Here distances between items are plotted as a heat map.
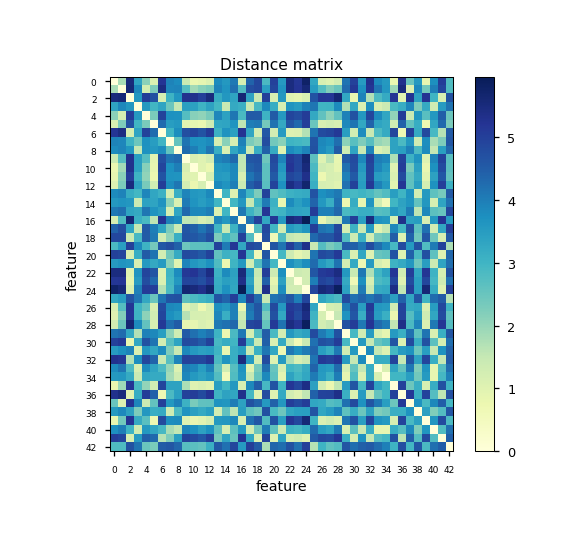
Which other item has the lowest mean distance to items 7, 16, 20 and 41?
18
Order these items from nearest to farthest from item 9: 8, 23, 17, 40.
40, 8, 17, 23
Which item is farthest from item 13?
19
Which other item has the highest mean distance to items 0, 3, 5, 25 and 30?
24
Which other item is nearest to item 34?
14
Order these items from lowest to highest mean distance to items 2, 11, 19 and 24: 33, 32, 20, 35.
20, 32, 33, 35
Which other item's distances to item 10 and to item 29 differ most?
28
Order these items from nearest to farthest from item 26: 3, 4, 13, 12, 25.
12, 4, 3, 25, 13
